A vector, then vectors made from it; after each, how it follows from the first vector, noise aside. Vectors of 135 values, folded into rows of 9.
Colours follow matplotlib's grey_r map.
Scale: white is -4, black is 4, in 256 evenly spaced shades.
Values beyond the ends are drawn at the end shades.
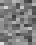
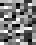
scaled up.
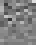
reversed, partly zeroed.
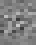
reversed, partly zeroed.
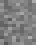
reversed, shrunk.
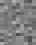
shrunk.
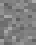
reversed, shrunk.
